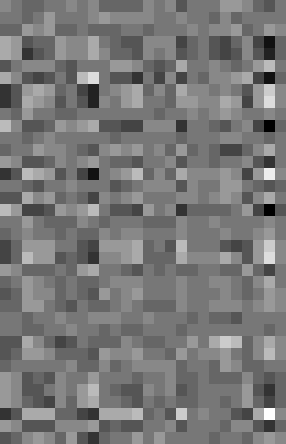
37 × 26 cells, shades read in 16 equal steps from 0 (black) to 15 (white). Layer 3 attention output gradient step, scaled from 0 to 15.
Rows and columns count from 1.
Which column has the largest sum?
21
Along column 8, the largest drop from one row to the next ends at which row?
8
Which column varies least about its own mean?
19
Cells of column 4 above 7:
16
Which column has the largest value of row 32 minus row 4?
25
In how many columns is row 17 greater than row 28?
13
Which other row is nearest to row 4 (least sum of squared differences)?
5
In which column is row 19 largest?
3
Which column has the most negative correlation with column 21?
6
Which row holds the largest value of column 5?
35
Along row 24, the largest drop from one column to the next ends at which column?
26
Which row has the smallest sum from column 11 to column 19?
7
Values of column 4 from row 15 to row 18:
10 5 8 4
